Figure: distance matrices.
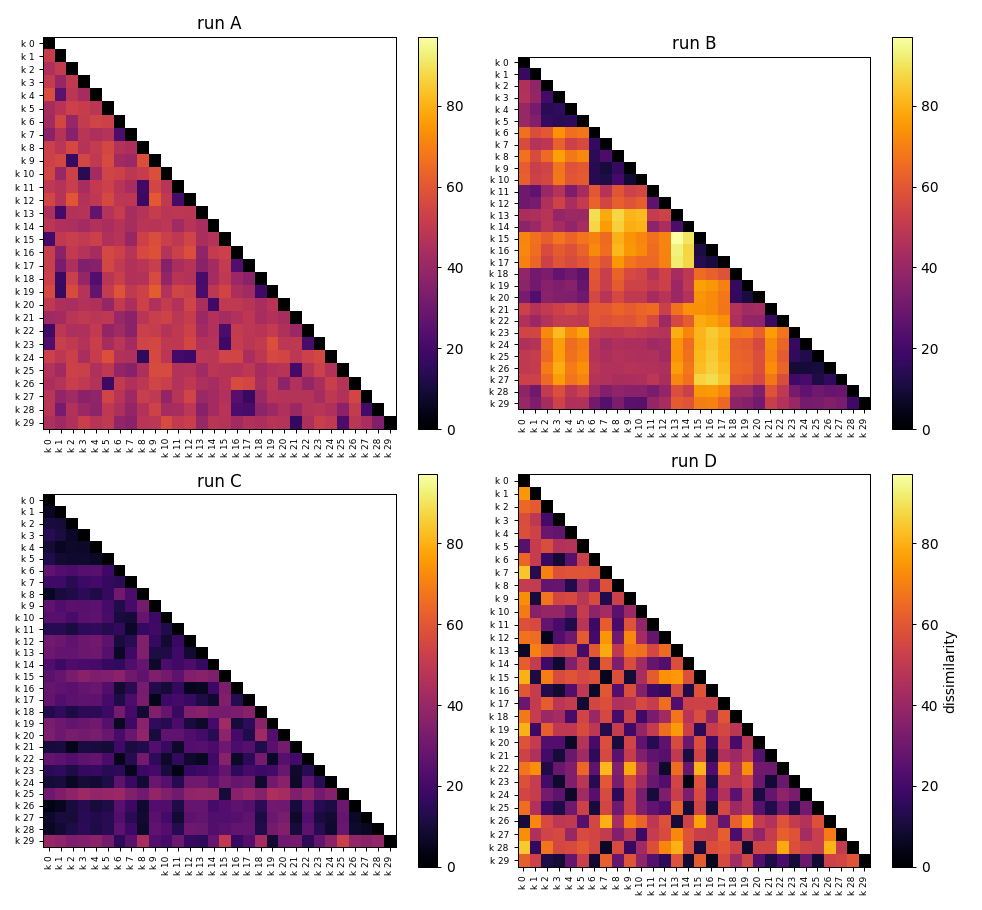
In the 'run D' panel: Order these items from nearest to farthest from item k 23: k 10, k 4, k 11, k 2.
k 2, k 11, k 4, k 10
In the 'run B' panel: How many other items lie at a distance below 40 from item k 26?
6
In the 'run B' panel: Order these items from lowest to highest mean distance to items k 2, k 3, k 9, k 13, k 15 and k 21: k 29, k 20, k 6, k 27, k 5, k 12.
k 5, k 20, k 29, k 12, k 6, k 27
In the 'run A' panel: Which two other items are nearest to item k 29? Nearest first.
k 21, k 25
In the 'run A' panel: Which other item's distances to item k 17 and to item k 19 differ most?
k 27
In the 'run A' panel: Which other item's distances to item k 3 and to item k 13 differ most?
k 10
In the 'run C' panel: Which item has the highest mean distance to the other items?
k 25
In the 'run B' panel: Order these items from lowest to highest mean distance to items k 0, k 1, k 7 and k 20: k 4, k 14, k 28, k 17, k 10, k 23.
k 28, k 4, k 10, k 14, k 23, k 17
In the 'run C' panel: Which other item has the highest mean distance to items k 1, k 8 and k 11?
k 29
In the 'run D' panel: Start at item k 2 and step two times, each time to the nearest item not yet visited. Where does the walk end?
k 22
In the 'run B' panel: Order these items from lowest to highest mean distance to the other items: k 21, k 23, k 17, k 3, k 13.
k 3, k 23, k 21, k 13, k 17
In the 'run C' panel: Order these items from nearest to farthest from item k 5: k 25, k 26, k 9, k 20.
k 26, k 9, k 20, k 25
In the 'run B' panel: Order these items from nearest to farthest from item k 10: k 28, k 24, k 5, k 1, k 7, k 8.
k 7, k 8, k 28, k 24, k 1, k 5
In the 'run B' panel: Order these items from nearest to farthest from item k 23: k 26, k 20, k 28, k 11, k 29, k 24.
k 26, k 24, k 28, k 29, k 11, k 20
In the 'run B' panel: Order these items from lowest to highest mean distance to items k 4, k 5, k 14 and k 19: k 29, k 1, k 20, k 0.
k 20, k 1, k 0, k 29
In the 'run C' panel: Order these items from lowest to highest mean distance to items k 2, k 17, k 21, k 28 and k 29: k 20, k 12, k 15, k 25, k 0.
k 0, k 12, k 20, k 15, k 25
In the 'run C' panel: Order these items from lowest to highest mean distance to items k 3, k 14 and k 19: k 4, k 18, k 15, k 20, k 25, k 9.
k 9, k 4, k 20, k 18, k 15, k 25
